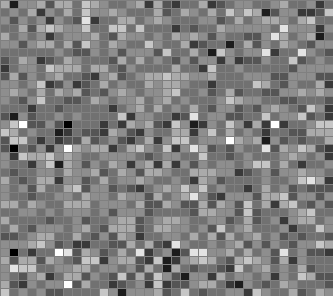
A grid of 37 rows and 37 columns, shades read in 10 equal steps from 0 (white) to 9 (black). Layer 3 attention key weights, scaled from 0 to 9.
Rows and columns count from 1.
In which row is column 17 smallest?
6
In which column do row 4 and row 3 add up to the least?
10
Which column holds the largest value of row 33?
19
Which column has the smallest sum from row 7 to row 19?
26
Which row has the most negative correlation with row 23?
2
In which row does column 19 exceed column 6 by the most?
33
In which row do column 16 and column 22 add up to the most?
17
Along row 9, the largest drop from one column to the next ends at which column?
24
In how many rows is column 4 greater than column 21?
16
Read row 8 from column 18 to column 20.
4 5 6
